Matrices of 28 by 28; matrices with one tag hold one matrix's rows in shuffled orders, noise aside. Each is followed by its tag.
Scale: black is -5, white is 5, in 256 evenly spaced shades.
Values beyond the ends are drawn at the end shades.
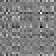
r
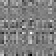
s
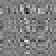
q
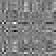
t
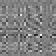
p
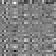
t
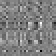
p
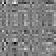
t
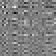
t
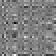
t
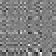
p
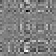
q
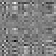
t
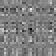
s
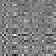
t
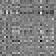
r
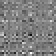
s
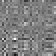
t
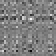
s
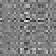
q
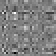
t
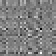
p
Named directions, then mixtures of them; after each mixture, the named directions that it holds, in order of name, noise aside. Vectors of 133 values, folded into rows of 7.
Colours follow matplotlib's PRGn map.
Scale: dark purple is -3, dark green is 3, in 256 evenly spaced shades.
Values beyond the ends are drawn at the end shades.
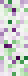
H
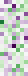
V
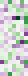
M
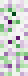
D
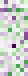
M, V.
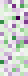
M, V.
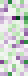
M.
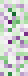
D, M.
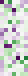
H.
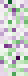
H, M.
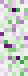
H, V.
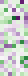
H, M.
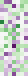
H, V.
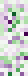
D, M.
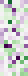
H.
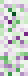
D, M.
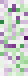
H, V.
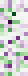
D.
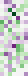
D, V.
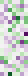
D, M.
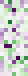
H.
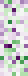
H.
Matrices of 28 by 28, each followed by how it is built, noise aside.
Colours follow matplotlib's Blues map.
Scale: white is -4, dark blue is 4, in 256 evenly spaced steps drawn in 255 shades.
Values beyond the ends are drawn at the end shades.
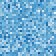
noise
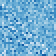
lower triangular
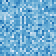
blocks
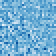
lower triangular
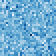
banded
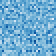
low rank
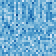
blocks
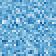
low rank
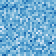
noise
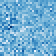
lower triangular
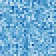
noise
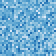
repeating columns
